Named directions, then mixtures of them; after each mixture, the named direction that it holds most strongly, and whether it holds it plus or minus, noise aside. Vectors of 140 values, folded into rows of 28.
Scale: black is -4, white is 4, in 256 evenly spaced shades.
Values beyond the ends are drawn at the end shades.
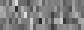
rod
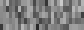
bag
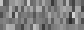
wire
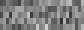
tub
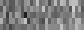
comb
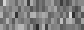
wire, minus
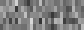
rod, plus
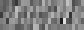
tub, plus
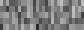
bag, plus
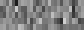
rod, minus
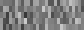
comb, plus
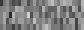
tub, plus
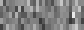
wire, plus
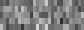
bag, minus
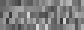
tub, plus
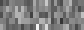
bag, minus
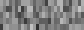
bag, plus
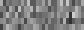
wire, plus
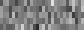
wire, minus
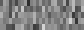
wire, minus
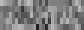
tub, minus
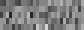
tub, plus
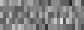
tub, minus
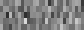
comb, plus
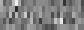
rod, plus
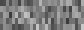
tub, plus
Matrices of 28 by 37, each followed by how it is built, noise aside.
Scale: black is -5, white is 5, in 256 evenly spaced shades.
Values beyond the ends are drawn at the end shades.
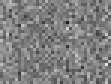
repeating rows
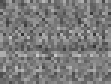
repeating columns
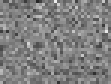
low rank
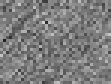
Hankel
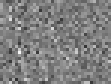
low rank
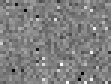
sparse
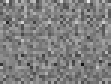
repeating columns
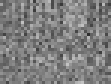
blocks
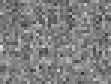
blocks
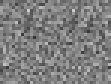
repeating columns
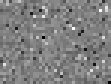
sparse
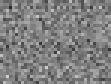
repeating columns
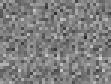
repeating columns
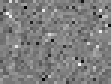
sparse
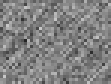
Hankel
